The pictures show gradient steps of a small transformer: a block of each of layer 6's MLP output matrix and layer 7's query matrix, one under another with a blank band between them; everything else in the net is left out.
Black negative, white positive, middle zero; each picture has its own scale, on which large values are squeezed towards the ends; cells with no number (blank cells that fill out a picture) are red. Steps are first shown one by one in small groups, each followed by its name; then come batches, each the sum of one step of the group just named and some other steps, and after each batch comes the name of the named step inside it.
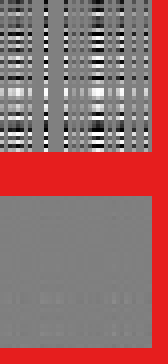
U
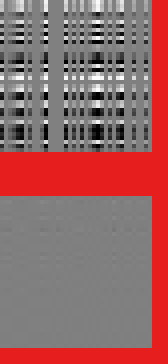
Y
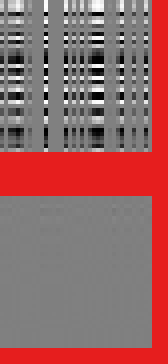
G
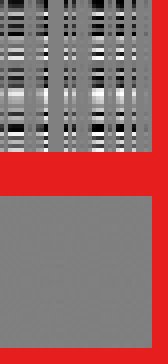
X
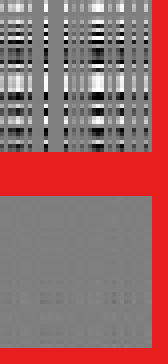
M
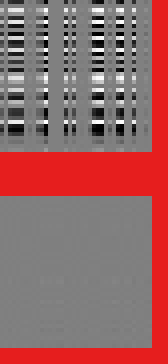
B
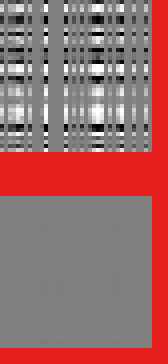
U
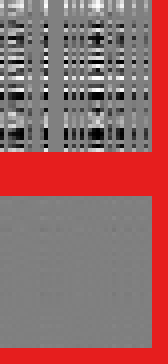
Y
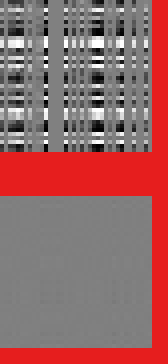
X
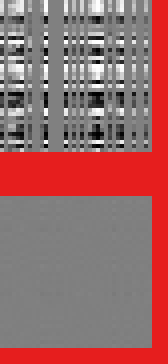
Y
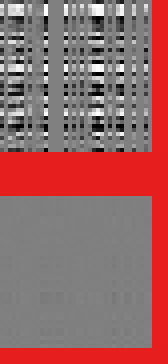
G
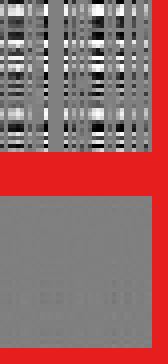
X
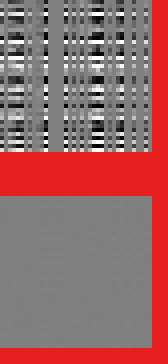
X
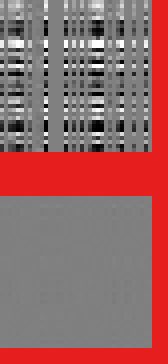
G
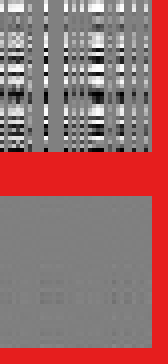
M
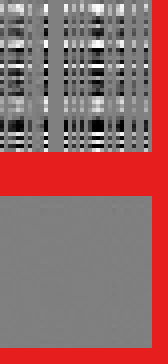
G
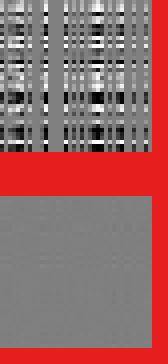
Y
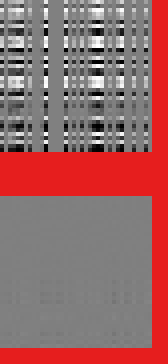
M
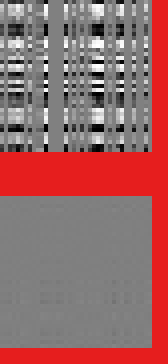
M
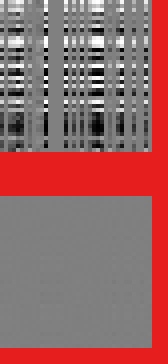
G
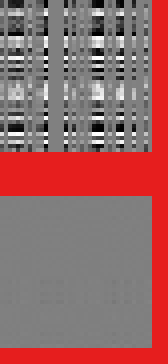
X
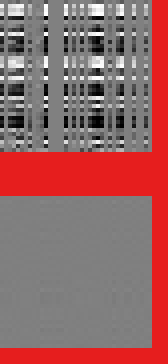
Y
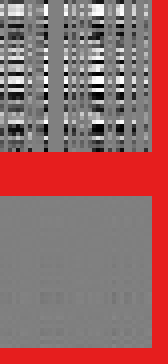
B
